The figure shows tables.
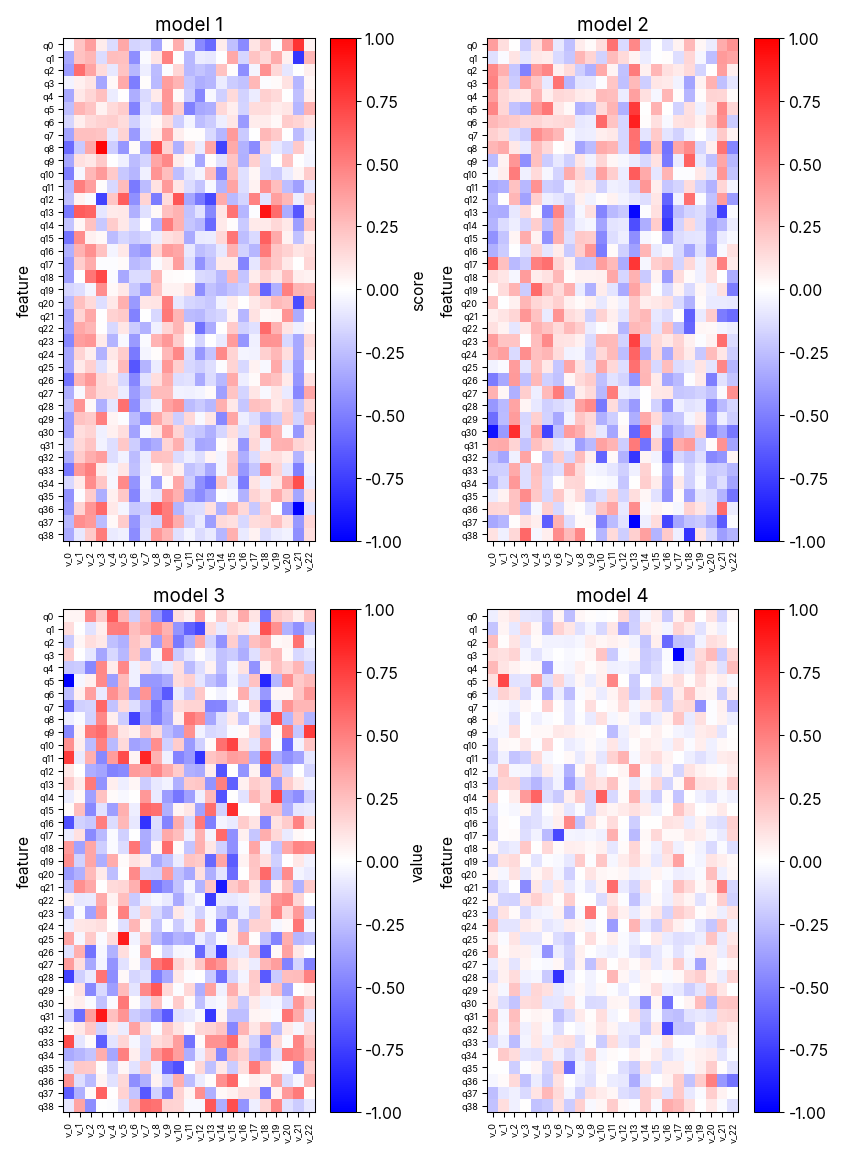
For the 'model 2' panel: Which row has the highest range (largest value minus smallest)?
q30
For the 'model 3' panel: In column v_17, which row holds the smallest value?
q4
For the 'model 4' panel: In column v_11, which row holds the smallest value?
q24
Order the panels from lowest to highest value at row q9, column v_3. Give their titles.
model 2, model 4, model 1, model 3
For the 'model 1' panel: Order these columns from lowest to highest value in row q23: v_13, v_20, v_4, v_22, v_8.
v_4, v_20, v_13, v_22, v_8
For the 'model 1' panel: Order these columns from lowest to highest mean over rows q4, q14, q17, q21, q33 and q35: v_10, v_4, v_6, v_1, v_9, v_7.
v_6, v_7, v_4, v_1, v_10, v_9
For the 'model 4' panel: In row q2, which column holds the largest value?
v_0
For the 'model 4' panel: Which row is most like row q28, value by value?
q17
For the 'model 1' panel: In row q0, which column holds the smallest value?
v_13
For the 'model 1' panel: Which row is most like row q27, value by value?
q38
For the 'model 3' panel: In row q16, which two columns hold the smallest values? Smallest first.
v_7, v_0
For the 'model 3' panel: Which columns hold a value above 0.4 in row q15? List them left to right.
v_7, v_8, v_13, v_15
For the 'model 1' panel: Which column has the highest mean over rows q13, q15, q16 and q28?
v_18
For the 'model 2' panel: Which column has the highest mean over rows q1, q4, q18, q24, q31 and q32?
v_11
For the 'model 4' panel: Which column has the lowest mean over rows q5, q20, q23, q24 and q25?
v_7
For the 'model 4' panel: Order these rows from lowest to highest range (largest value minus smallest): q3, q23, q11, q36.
q11, q23, q36, q3
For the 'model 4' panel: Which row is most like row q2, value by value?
q32
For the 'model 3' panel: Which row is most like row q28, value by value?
q7
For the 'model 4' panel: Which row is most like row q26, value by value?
q4
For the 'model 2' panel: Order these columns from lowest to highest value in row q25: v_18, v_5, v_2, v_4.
v_18, v_5, v_4, v_2
